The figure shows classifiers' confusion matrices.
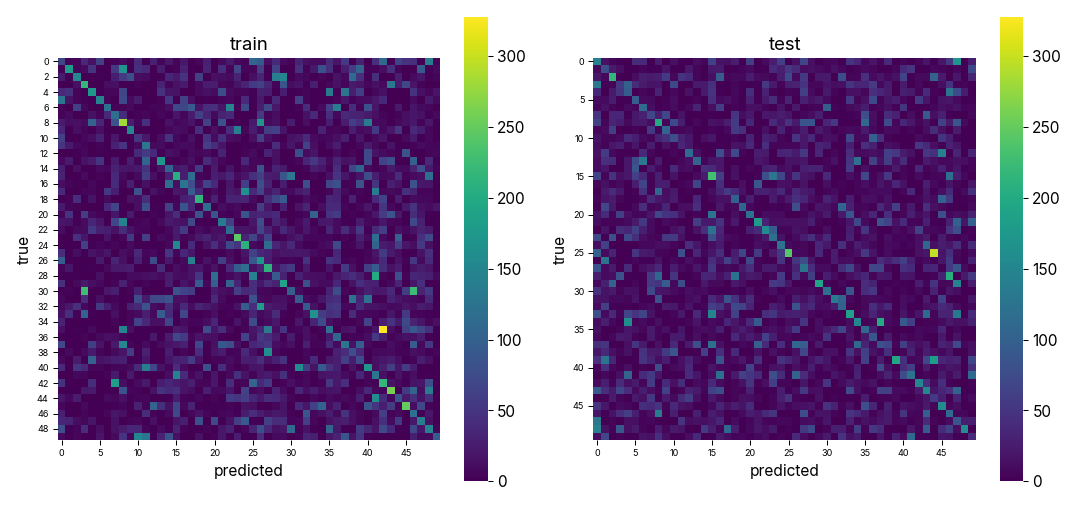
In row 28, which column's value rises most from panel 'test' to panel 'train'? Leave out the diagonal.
41
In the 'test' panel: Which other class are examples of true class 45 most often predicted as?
35
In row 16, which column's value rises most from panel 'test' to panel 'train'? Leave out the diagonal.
14
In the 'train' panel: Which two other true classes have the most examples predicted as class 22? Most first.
6, 29
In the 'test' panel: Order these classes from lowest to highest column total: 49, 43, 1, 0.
49, 1, 43, 0
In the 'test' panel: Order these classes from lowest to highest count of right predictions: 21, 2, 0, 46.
46, 0, 21, 2
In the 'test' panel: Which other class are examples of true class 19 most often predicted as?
32
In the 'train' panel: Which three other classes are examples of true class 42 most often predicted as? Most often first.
7, 25, 48
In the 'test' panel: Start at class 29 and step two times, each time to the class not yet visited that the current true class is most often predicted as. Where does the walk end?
0
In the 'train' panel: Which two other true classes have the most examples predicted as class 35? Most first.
4, 48
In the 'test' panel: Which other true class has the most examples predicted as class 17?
48
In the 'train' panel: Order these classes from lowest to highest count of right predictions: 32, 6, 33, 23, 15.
32, 6, 33, 15, 23
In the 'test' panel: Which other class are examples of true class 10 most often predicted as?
36
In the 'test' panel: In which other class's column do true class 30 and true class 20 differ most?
15
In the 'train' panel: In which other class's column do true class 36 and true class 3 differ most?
43
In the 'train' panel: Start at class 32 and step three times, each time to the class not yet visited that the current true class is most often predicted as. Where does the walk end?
24
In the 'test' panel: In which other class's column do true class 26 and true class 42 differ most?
1
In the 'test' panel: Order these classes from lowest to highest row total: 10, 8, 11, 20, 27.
11, 10, 20, 27, 8
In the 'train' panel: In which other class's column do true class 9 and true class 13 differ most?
23
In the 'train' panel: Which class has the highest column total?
26
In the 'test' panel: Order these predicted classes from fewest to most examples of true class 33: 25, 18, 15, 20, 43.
20, 25, 18, 43, 15
